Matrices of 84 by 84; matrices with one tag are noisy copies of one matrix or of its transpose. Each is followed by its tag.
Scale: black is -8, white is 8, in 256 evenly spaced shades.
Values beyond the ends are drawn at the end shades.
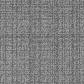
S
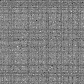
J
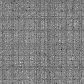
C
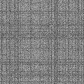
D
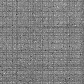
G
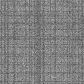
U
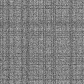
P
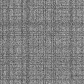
P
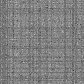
J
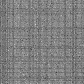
J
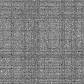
D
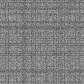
P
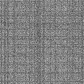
U
